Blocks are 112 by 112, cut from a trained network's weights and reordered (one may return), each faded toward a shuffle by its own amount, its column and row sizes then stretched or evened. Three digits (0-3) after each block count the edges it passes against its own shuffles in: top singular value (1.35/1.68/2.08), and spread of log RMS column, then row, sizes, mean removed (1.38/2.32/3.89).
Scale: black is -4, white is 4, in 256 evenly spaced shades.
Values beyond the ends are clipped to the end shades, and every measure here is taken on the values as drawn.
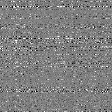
1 1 3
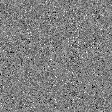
0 1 1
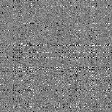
3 2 2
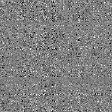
0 2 2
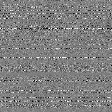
1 0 3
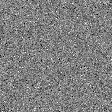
0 0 0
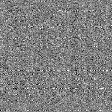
2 0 2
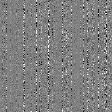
1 3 0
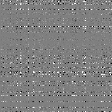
2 2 3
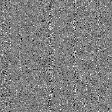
1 2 0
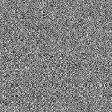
3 1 1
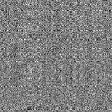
3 0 2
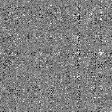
1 2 2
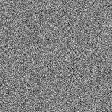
2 0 0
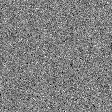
0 0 0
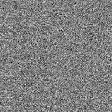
2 0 1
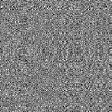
3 1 2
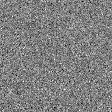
0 0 1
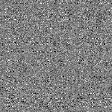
0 1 2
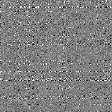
3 2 2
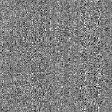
2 2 1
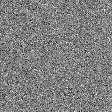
0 0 1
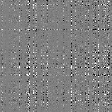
3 3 2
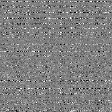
1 1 3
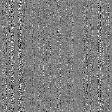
2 3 0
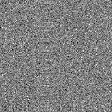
3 1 0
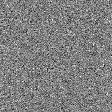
1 0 1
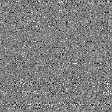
1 1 2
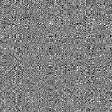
3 2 2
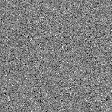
2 1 0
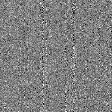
1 2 0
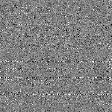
2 1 2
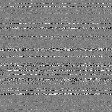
2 0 3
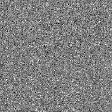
1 1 1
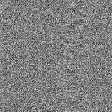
3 0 1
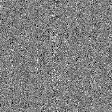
0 2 0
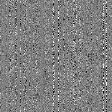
1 3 0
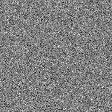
0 0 1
